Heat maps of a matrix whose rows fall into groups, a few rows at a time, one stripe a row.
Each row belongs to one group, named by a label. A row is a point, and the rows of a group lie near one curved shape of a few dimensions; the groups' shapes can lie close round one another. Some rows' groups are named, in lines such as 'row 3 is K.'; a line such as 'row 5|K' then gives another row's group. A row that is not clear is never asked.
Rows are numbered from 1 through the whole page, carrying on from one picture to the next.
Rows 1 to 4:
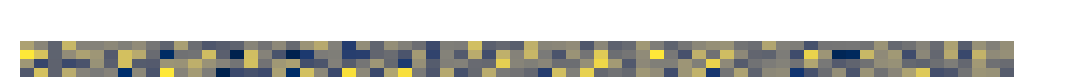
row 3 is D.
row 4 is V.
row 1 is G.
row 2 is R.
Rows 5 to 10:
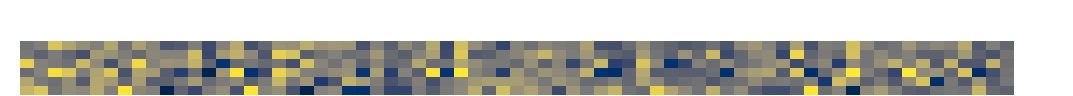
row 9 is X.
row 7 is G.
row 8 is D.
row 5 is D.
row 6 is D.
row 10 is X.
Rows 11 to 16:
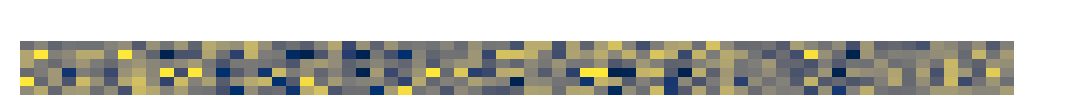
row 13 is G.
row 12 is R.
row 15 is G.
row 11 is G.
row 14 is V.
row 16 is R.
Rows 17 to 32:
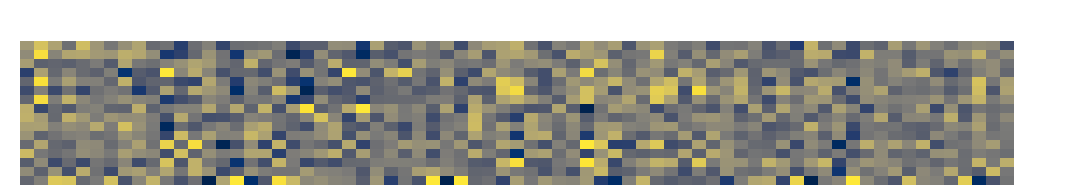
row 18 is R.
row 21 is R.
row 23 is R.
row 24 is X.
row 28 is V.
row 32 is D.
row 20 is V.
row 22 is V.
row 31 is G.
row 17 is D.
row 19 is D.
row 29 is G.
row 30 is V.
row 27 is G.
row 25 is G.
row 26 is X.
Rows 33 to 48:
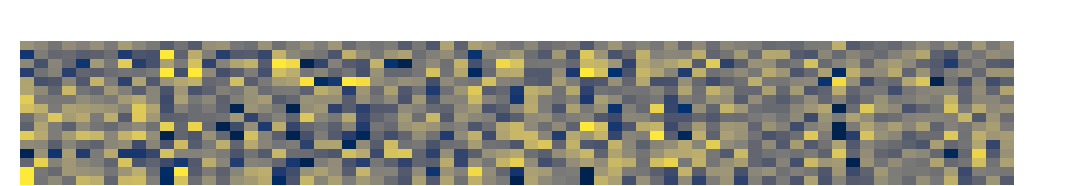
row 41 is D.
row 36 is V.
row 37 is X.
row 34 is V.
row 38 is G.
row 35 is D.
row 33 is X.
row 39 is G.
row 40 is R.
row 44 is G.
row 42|V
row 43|R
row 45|V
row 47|G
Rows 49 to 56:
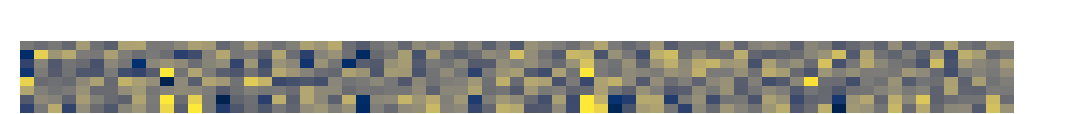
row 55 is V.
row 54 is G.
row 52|V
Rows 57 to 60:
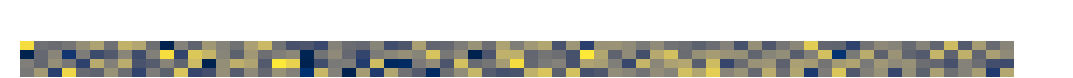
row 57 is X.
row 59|D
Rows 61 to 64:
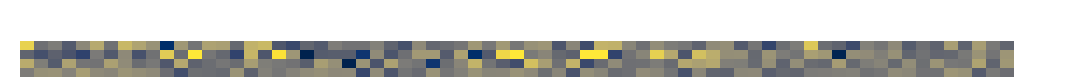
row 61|X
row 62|V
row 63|G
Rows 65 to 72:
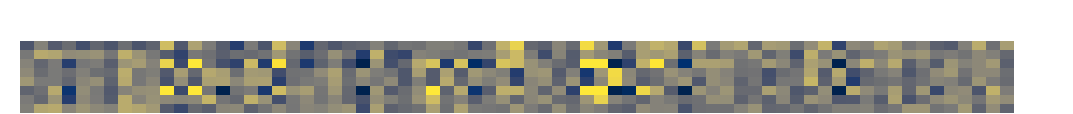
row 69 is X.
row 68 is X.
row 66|D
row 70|V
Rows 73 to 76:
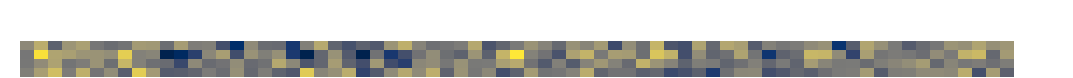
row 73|R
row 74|R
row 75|D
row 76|D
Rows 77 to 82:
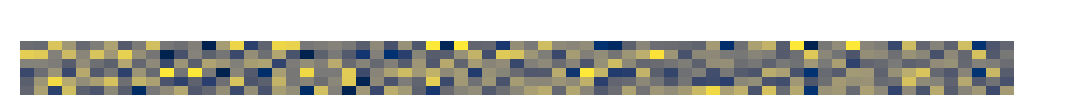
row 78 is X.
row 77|D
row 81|D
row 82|G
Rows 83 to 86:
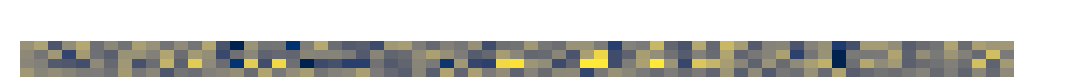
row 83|R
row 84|G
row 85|V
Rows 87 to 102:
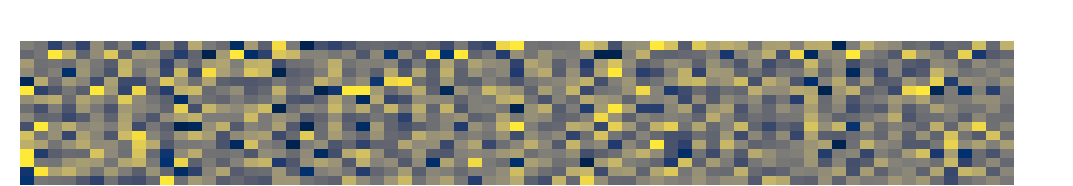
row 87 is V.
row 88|D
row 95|D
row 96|R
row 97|G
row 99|X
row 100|G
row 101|R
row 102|V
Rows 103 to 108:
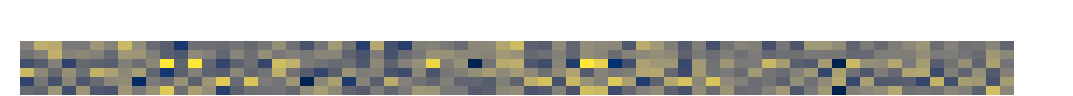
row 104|D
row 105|V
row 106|X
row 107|G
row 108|G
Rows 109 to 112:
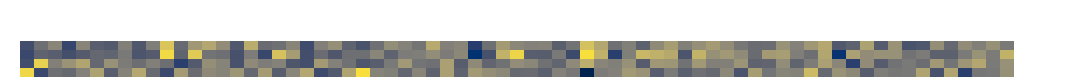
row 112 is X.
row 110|V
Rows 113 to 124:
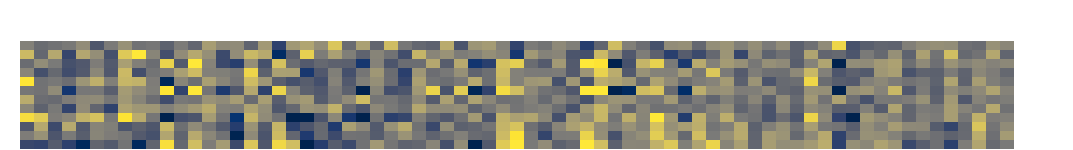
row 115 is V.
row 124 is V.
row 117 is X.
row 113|X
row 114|G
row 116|D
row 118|V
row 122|V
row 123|V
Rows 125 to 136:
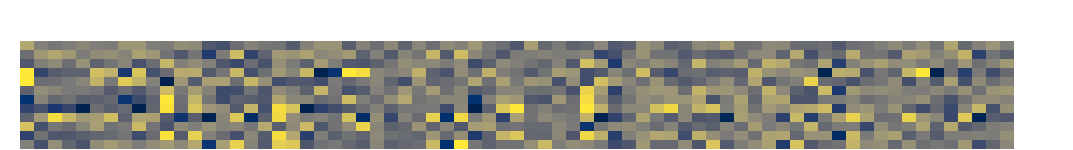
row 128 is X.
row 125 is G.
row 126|D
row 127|G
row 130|G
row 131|V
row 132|V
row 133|D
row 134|X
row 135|V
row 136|D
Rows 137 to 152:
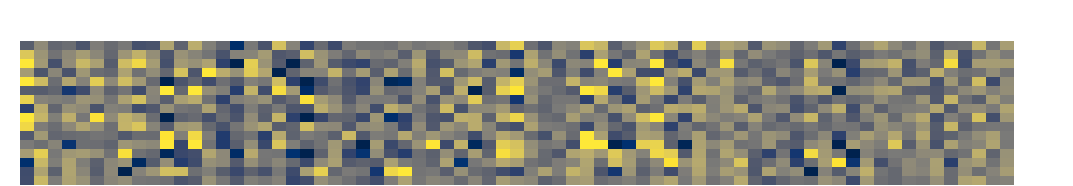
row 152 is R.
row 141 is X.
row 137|V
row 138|G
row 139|R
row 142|V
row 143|G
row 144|R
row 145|X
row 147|V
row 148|V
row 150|R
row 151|R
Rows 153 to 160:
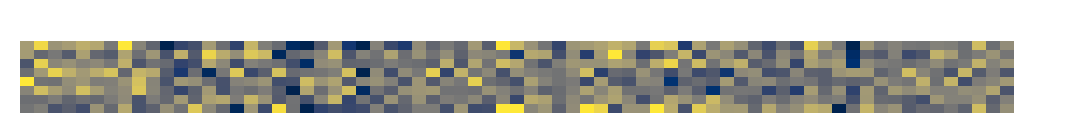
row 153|R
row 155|R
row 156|D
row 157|G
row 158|D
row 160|V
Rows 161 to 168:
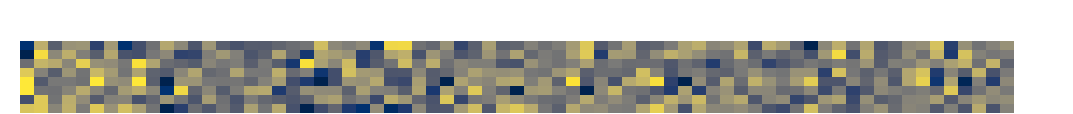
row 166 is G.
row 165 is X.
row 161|R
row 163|D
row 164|X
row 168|X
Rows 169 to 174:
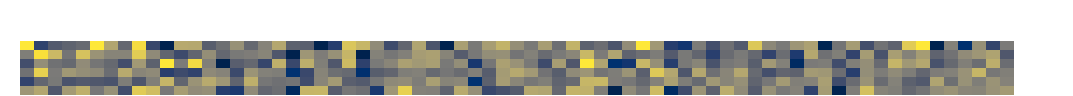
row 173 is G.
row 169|X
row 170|D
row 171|V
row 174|R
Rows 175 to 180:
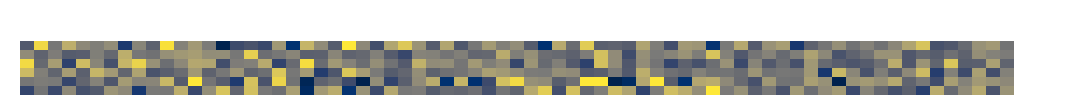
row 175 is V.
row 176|D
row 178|X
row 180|G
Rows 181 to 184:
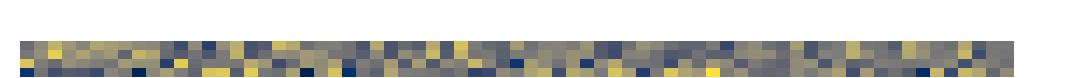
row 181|D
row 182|D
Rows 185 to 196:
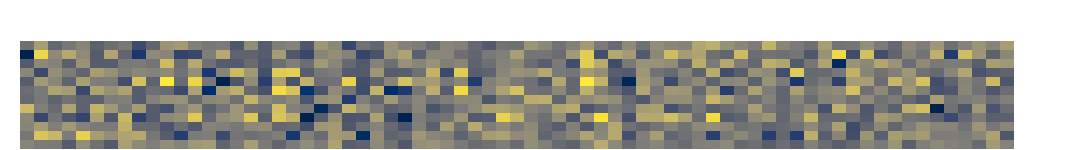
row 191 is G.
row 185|G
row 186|R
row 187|G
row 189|V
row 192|X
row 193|D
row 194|X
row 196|G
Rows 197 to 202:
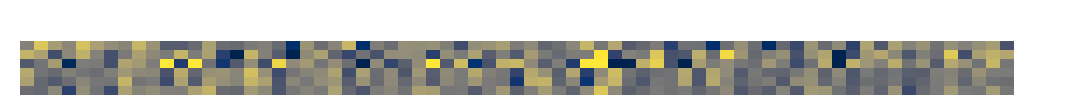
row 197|D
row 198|R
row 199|V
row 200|G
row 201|G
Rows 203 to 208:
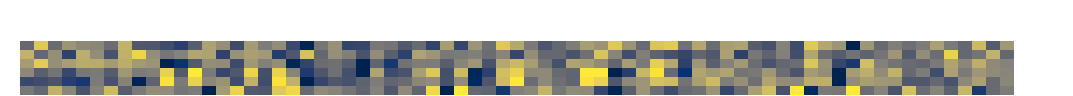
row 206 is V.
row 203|R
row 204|G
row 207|V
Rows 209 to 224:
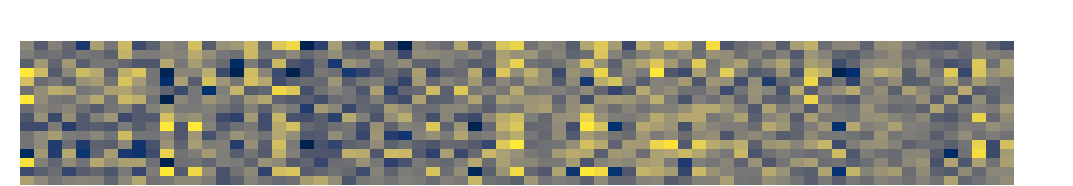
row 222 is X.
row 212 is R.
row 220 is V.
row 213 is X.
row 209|D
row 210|D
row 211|V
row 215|X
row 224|G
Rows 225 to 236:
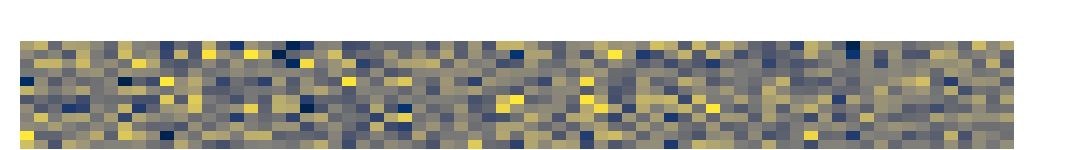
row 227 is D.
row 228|D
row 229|V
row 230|G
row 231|V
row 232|D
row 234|D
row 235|X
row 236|G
